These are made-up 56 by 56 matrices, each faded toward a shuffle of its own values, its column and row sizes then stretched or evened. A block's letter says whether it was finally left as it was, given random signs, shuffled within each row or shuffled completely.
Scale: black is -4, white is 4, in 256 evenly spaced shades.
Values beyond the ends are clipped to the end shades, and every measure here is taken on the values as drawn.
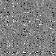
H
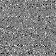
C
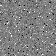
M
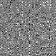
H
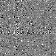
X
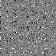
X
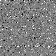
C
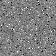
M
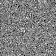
M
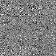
X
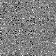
X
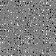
H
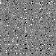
X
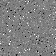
M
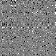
H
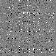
X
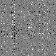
X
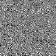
X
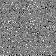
C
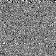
C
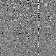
X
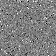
M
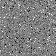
M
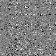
X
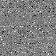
C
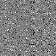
H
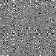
H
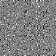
H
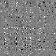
H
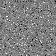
M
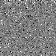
C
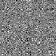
H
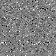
C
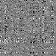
H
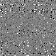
X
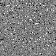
C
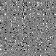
H
